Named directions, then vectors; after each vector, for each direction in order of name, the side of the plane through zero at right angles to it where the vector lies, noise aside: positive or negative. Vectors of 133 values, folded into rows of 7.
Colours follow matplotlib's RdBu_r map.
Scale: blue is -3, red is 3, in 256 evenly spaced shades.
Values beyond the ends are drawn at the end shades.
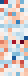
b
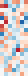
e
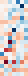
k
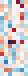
positive, positive, negative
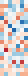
positive, positive, positive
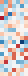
negative, negative, positive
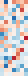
negative, positive, negative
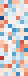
positive, positive, positive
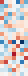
negative, negative, positive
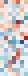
negative, positive, negative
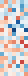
positive, positive, positive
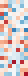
positive, positive, positive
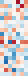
positive, positive, negative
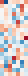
negative, positive, negative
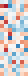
positive, positive, positive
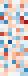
negative, negative, negative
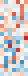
negative, positive, negative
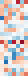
positive, positive, negative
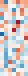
negative, positive, negative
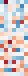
positive, negative, positive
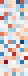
negative, negative, positive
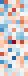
positive, negative, negative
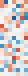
negative, positive, negative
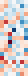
positive, positive, positive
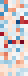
positive, negative, negative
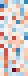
positive, negative, positive
